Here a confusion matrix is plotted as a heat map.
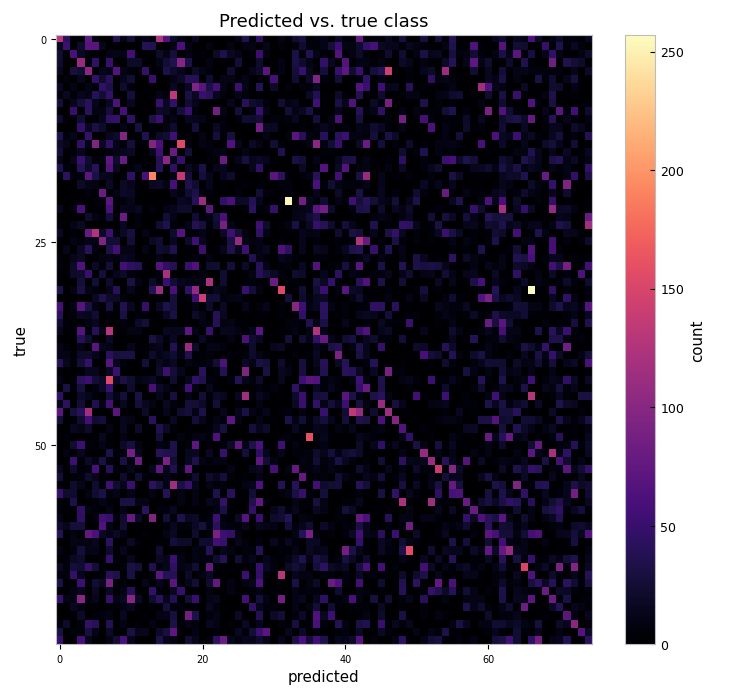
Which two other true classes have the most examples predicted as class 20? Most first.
32, 6
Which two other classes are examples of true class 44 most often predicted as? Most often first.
66, 26
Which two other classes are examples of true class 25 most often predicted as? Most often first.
42, 6
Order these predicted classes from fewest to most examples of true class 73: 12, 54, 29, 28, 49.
49, 12, 54, 28, 29
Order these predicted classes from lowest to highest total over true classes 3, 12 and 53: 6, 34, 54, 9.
6, 54, 34, 9
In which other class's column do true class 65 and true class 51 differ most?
69
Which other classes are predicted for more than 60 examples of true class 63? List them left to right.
40, 49, 60, 62
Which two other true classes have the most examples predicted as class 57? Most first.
52, 59
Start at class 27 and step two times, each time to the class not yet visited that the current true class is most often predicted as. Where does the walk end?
31
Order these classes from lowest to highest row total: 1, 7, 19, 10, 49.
19, 49, 7, 10, 1
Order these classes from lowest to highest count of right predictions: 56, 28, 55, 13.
28, 56, 55, 13
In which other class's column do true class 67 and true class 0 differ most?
14
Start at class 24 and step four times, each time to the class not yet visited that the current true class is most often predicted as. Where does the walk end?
16
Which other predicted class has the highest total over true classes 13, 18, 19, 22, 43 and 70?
36
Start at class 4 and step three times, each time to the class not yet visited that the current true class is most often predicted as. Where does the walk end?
26
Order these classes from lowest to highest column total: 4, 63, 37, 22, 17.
63, 17, 22, 37, 4
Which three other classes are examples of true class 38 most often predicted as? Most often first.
18, 71, 5
